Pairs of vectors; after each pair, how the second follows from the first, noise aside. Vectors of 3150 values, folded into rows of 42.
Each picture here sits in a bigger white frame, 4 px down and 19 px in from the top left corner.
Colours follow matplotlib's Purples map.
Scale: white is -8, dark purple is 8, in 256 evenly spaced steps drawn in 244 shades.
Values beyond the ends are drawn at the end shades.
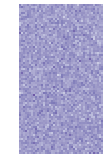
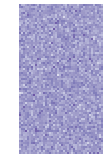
copied.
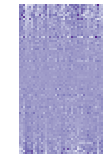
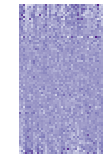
copied.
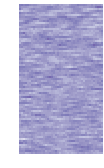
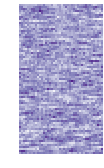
reversed, scaled up.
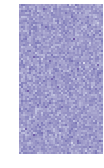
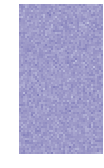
reversed, negated, shrunk.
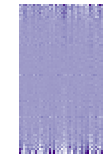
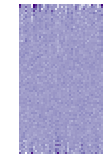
reversed, partly zeroed.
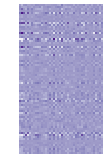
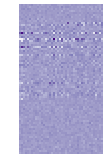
partly zeroed.
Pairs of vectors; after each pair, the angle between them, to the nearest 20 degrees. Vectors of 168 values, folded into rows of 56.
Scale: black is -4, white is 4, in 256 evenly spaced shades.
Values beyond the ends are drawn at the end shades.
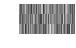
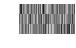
40 degrees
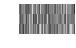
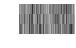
140 degrees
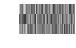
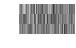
40 degrees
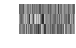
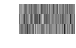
140 degrees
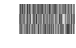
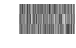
20 degrees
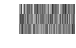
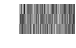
40 degrees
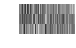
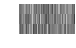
100 degrees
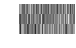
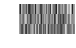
120 degrees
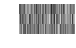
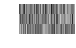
40 degrees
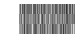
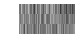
60 degrees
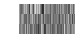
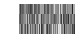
120 degrees
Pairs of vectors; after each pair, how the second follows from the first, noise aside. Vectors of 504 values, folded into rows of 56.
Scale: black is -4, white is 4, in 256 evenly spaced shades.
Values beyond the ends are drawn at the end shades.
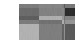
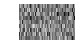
shuffled.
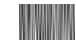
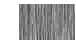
shrunk.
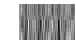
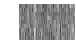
wrapped around, negated, shrunk.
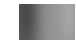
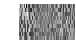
sign-scrambled.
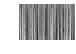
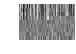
reversed, negated, partly zeroed.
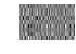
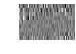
reversed, negated, partly zeroed.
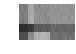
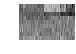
reversed, partly zeroed.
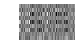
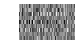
sign-scrambled.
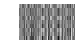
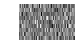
shuffled.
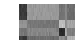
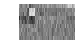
reversed, negated, partly zeroed.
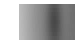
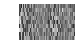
sign-scrambled.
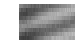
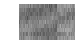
wrapped around, negated, shrunk.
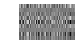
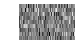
shuffled.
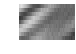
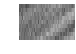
reversed, shrunk.
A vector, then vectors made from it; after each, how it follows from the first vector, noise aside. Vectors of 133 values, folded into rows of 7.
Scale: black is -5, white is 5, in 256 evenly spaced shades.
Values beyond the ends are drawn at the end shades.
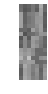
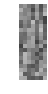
wrapped around.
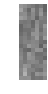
wrapped around, shrunk.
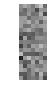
sign-scrambled.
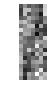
reversed, negated, scaled up.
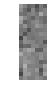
partly zeroed.
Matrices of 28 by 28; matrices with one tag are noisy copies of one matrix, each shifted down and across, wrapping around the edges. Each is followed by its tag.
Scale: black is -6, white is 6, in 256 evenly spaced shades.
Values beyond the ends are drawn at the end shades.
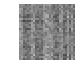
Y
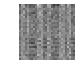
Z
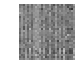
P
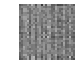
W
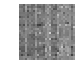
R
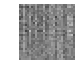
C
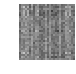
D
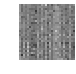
P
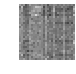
R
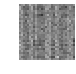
Z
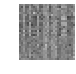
C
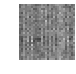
P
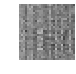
C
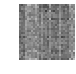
R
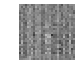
C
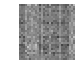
R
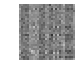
Y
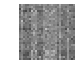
R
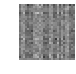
Y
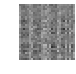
Y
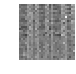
Z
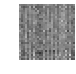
P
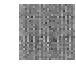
P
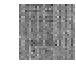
W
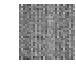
P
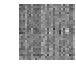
W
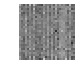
P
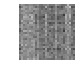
R
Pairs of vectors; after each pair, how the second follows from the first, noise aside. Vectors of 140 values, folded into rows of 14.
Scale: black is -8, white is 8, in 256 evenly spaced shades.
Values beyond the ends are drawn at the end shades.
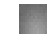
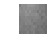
reversed, shrunk.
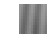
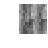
wrapped around, negated, scaled up.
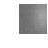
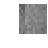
wrapped around, negated, partly zeroed.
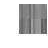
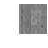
wrapped around, negated, shrunk.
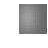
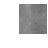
wrapped around, negated, shrunk.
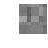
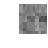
reversed, negated.
